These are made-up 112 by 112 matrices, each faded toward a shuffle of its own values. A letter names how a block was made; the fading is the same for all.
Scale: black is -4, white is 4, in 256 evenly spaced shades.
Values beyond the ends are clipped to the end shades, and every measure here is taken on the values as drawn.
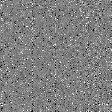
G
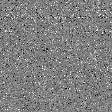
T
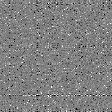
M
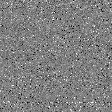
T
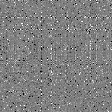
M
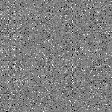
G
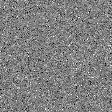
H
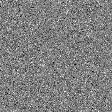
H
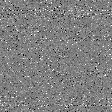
T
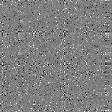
M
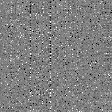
G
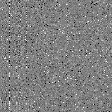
G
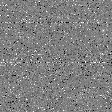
T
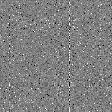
G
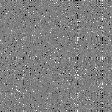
M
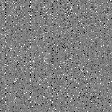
G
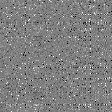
M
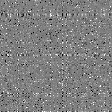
M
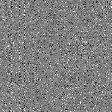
G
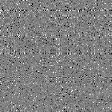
M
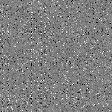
G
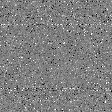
T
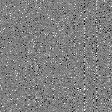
G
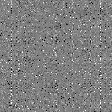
G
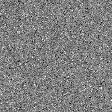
H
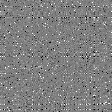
M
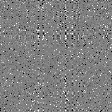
M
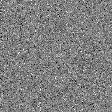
H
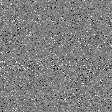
T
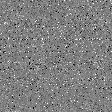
T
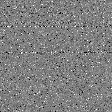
T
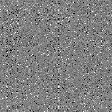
G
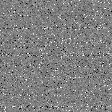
T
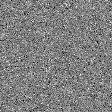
H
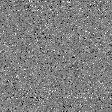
T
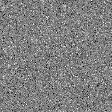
H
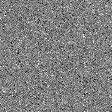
H
